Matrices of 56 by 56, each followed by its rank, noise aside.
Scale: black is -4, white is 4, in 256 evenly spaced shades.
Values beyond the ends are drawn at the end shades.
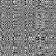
four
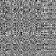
five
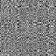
six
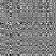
three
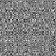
five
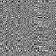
four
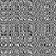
three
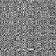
seven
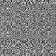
six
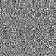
seven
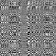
three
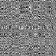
five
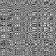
four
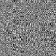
seven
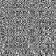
six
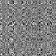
five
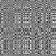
three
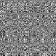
seven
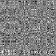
six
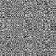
five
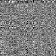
five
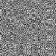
six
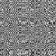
five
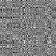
four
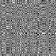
four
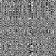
six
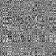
five
